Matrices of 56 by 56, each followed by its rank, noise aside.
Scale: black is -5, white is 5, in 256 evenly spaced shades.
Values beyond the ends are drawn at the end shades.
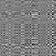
two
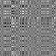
two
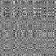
four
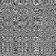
four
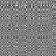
two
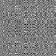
four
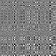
two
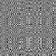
three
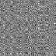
six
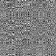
six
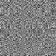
six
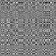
two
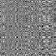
four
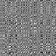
three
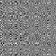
four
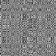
four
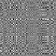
three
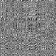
six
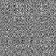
six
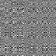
four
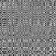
three
